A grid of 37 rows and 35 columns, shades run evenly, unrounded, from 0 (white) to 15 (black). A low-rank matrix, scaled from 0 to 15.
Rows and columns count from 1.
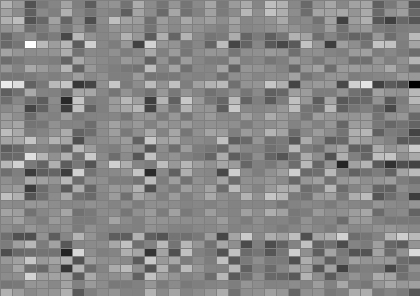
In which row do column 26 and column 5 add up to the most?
30
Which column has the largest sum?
29
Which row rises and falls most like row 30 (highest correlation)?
10
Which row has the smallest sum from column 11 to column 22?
11
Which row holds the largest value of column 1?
32
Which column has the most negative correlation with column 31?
35
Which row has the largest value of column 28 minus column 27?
6
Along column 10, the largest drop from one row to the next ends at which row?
21
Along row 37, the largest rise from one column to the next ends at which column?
7
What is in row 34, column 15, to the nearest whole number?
8
